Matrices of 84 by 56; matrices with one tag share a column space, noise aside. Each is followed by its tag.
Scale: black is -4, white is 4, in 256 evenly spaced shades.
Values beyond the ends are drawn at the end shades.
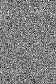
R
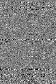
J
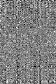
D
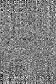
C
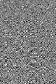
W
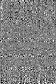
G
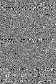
J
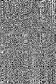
D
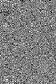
R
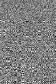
W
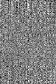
D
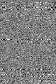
J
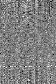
D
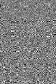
W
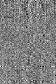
D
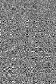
W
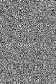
R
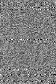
J
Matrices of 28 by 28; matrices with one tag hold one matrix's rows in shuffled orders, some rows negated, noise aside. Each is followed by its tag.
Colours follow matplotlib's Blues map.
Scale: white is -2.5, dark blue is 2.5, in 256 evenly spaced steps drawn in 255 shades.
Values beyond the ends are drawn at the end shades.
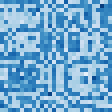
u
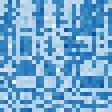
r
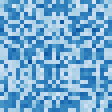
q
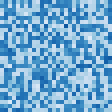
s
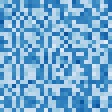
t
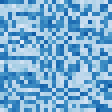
u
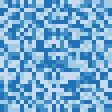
q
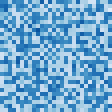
s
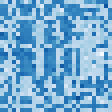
r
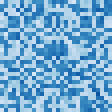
q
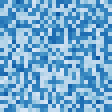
s
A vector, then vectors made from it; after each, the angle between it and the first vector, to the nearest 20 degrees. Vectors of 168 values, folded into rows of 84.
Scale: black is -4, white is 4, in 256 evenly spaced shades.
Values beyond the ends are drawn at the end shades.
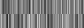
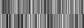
20 degrees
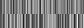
120 degrees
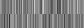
80 degrees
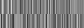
120 degrees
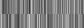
20 degrees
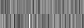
60 degrees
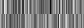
80 degrees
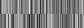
160 degrees
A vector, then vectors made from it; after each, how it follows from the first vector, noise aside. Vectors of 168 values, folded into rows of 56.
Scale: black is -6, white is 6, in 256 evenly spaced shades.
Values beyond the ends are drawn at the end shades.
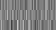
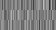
wrapped around, negated.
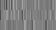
wrapped around, negated, partly zeroed.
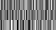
negated, scaled up.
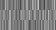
reversed.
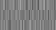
reversed, negated, shrunk.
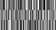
reversed, scaled up.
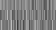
sign-scrambled.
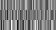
negated, scaled up.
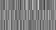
reversed.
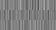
reversed, negated, shrunk.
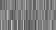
sign-scrambled.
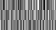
reversed, scaled up.
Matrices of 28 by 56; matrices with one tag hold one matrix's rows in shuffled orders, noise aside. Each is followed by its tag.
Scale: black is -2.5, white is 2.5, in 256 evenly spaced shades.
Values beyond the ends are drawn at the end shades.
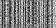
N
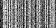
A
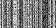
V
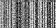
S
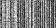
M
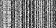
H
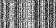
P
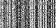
S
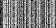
A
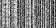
M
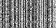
N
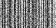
N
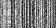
H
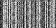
A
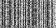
N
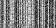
P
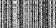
V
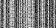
P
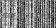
M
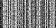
A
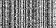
N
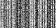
S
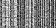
M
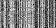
P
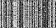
V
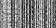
H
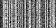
A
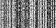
S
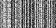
H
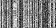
V
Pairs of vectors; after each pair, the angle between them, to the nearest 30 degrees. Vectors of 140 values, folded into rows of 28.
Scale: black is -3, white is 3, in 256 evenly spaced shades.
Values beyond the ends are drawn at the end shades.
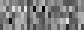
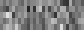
60 degrees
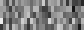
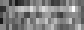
120 degrees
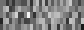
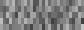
150 degrees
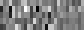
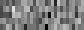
60 degrees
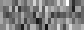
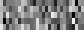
120 degrees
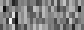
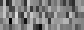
120 degrees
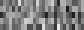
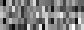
120 degrees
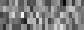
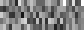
150 degrees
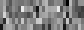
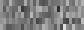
120 degrees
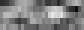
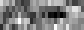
150 degrees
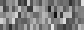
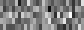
30 degrees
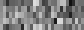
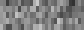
30 degrees
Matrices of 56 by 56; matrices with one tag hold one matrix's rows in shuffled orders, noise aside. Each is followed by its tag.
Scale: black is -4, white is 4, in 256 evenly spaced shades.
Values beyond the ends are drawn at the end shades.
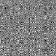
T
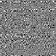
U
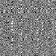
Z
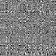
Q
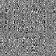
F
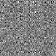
T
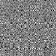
T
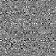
U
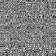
Q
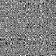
Q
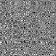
U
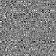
U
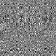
T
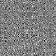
F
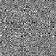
U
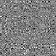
U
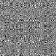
T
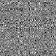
T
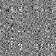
Z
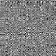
Q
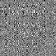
F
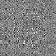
F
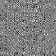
F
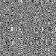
Z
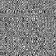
F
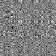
Z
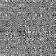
Q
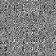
F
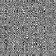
F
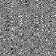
Z
